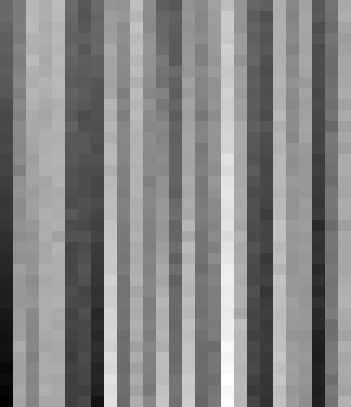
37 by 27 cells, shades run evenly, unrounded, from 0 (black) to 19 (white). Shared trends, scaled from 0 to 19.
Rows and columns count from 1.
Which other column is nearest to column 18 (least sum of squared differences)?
9
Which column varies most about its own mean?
1
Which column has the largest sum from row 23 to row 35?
18
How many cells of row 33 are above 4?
24
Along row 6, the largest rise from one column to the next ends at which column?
22
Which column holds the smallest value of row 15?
25
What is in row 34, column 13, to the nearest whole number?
14
